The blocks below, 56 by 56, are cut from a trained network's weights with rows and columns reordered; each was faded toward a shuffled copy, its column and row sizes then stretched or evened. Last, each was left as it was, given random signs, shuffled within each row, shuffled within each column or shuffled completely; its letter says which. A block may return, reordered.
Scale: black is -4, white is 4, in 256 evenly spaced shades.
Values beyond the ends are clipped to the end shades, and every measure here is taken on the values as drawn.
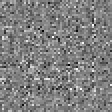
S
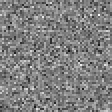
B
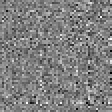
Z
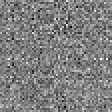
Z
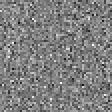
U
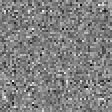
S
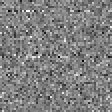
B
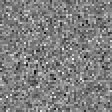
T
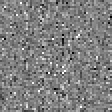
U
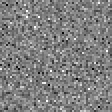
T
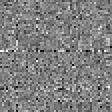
Z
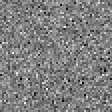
T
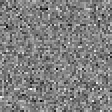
B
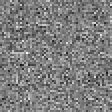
S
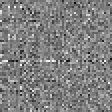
Z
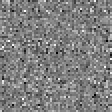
S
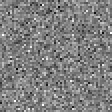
T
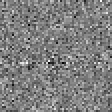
S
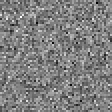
T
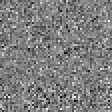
S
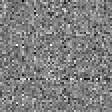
S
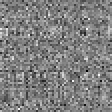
Z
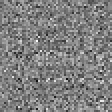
Z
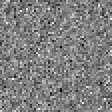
U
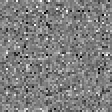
S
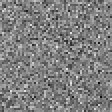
U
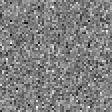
U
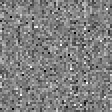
U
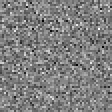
B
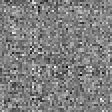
Z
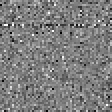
S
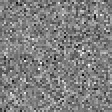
U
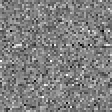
B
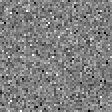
T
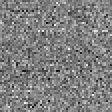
B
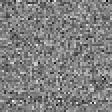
B
